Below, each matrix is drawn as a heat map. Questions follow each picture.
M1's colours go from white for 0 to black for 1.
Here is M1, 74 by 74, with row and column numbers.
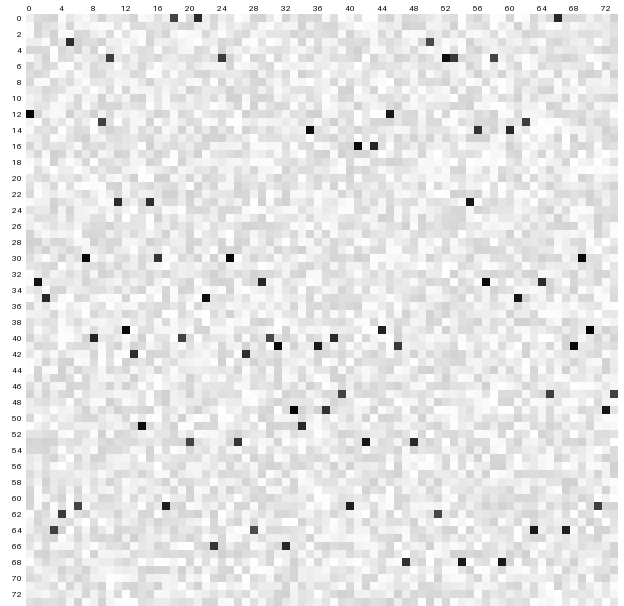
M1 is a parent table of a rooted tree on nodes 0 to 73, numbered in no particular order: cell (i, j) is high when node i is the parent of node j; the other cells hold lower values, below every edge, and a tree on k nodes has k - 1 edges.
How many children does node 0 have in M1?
3
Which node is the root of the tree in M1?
49
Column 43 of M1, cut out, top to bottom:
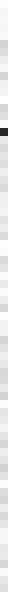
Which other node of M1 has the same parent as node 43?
41
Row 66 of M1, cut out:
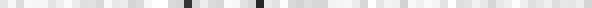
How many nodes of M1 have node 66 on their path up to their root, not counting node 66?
5
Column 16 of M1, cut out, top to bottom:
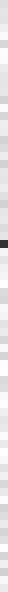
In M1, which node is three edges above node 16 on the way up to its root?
61
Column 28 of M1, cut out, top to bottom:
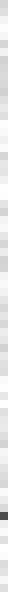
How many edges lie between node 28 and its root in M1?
3
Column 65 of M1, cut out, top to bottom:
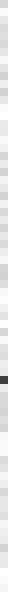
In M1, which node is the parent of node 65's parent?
68
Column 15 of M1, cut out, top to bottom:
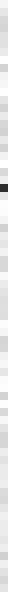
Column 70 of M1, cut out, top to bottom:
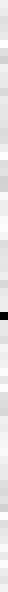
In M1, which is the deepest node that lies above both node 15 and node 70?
39
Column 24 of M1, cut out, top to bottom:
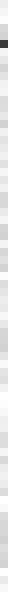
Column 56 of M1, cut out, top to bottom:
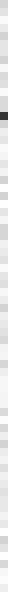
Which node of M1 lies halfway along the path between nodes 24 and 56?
13
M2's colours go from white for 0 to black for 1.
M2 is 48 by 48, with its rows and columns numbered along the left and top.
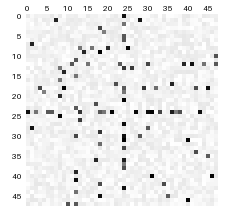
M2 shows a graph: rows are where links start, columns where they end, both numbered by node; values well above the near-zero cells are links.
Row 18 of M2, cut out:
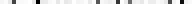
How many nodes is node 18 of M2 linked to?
7
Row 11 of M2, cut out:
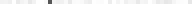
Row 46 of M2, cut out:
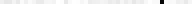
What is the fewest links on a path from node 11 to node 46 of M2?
6
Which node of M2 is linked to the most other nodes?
node 24
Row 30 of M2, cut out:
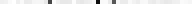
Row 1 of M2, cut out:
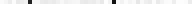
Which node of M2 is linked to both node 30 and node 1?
node 28
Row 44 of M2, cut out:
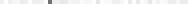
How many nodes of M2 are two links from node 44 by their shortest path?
7
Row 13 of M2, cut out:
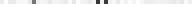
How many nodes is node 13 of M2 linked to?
3
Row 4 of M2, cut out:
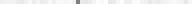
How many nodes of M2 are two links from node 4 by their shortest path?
1
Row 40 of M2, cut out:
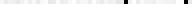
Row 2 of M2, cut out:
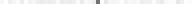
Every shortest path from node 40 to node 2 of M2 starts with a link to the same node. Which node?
node 31
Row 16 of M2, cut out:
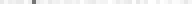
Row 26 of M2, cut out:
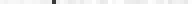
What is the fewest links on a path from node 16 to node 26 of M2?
3
